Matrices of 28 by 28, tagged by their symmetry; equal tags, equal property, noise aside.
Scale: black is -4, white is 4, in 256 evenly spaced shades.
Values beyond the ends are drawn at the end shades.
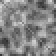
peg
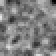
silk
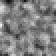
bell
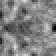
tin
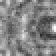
tin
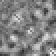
peg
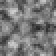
tin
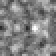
tin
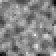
peg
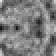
tin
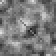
peg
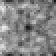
tin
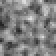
bell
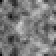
tin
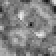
silk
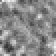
silk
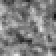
bell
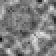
peg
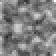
tin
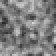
bell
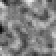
bell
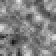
silk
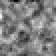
bell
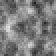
tin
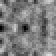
tin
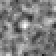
peg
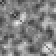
peg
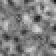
silk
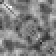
peg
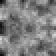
tin
